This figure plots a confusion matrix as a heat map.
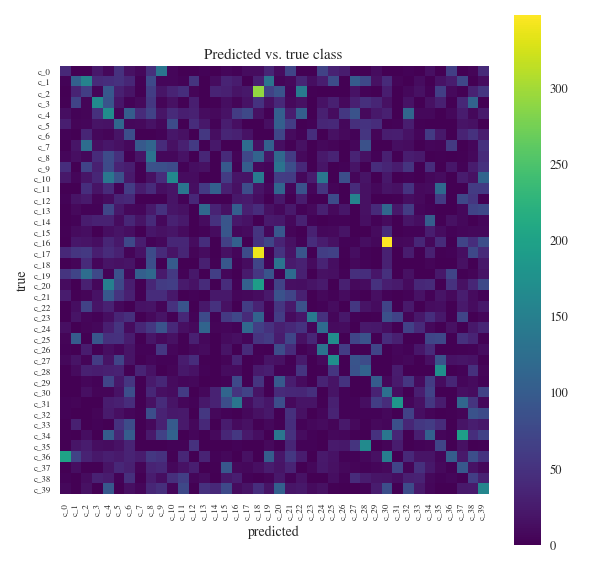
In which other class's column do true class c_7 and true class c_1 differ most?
c_17
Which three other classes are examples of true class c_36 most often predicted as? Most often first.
c_0, c_30, c_19
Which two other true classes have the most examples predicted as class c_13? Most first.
c_24, c_23
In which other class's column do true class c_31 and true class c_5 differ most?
c_16
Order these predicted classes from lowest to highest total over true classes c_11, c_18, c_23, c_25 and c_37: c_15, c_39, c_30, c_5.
c_39, c_5, c_30, c_15
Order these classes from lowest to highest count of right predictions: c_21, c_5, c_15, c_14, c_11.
c_14, c_21, c_15, c_5, c_11
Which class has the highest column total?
c_20
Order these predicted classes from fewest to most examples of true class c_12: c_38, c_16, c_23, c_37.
c_23, c_16, c_38, c_37
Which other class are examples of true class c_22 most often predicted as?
c_11
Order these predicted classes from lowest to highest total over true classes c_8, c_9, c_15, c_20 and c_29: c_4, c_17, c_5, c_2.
c_2, c_5, c_17, c_4
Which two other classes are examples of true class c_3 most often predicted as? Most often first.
c_38, c_4
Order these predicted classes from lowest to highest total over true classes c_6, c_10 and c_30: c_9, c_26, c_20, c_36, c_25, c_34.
c_36, c_25, c_9, c_26, c_34, c_20
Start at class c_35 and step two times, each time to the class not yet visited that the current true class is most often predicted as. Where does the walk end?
c_27
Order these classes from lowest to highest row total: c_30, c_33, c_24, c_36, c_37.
c_37, c_33, c_30, c_24, c_36
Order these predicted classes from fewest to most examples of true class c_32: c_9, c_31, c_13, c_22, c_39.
c_31, c_22, c_9, c_13, c_39
